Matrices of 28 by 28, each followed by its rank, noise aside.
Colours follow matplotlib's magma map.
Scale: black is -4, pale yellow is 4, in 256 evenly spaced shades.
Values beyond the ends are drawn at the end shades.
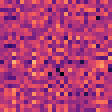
five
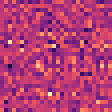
six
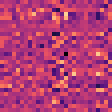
three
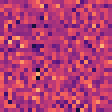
seven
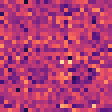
six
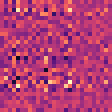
three
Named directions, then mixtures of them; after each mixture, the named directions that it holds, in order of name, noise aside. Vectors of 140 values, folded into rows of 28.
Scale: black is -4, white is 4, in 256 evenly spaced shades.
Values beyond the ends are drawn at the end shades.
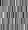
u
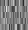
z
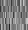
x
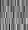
x, z.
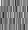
u.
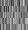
x, z.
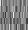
u, x, z.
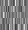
u, z.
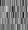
u, z.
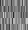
u, x.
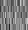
x.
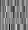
x, z.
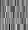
x, z.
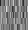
u, z.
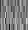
x, z.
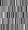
u.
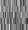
x.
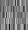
u, x, z.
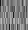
u, x, z.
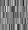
z.
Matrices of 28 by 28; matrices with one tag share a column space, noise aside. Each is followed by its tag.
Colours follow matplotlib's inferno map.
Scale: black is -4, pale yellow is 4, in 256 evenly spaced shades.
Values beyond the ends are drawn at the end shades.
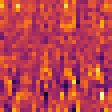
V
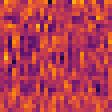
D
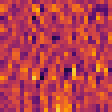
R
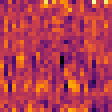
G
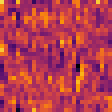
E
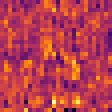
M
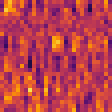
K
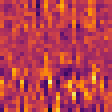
V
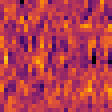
D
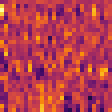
R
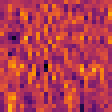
R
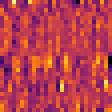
G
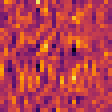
E
